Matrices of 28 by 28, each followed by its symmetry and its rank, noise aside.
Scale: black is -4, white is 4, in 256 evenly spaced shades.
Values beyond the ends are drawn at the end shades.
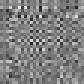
no symmetry, rank three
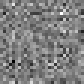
antisymmetric, rank four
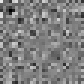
symmetric, rank four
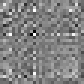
symmetric, rank three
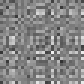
symmetric, rank three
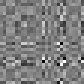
symmetric, rank two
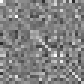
symmetric, rank four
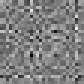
symmetric, rank three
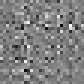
antisymmetric, rank four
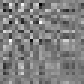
no symmetry, rank two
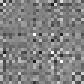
symmetric, rank three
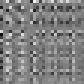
antisymmetric, rank two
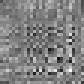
symmetric, rank three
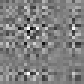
symmetric, rank two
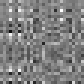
no symmetry, rank three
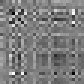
symmetric, rank two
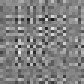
antisymmetric, rank two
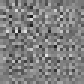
antisymmetric, rank four
